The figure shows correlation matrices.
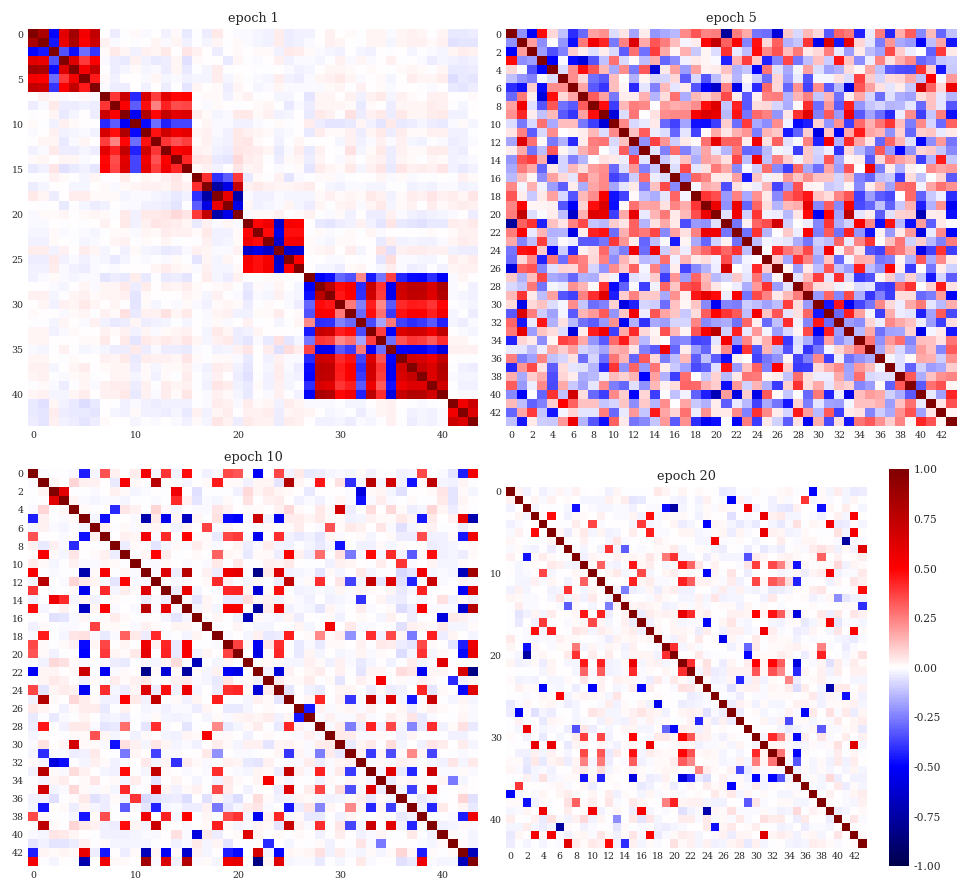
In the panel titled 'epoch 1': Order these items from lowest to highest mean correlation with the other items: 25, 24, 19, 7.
24, 19, 25, 7
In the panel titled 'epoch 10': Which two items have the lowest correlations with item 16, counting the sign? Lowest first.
21, 40
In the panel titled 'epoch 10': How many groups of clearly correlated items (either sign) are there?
9
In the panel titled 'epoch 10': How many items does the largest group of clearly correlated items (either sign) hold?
13
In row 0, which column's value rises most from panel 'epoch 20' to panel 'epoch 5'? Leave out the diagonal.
3
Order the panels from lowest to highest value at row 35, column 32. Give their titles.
epoch 20, epoch 10, epoch 5, epoch 1
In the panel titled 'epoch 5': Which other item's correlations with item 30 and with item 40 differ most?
11
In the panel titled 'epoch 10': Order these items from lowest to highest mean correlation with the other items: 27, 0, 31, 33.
31, 27, 0, 33
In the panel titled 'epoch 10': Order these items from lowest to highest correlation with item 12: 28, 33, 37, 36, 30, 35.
37, 36, 30, 28, 35, 33
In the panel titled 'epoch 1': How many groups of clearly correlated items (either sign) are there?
6
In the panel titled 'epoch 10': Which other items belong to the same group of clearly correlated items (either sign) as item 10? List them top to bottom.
36
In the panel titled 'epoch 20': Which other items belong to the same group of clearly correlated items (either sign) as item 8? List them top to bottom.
2, 19, 20, 29, 38
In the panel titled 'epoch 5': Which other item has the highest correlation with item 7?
4
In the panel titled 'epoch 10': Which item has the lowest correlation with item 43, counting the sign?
22
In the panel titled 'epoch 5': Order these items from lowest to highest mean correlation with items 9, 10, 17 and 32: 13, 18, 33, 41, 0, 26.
13, 26, 41, 33, 18, 0
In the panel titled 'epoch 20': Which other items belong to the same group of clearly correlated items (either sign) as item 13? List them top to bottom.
40
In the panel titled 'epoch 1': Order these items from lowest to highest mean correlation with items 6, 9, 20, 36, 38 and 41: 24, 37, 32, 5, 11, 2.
32, 2, 24, 5, 11, 37
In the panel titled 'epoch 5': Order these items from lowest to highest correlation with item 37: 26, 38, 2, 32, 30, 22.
22, 38, 30, 32, 2, 26
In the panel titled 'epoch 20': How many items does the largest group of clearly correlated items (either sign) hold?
9
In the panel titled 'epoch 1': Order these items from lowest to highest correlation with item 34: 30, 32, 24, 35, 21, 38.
35, 32, 21, 24, 30, 38
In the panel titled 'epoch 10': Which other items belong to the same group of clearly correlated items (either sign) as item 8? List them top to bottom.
4, 30
